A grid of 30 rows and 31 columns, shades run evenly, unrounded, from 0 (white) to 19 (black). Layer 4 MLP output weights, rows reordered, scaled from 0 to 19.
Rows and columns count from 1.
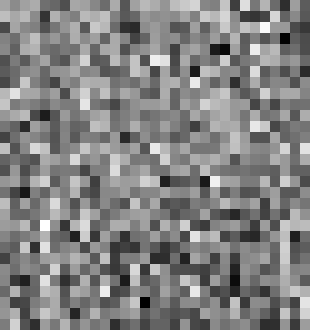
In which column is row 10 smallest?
9
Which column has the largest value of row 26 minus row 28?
24
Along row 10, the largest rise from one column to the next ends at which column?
10
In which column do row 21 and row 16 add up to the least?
5
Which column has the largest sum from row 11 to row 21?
3
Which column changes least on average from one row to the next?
7
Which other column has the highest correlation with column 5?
29
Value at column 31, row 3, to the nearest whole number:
15
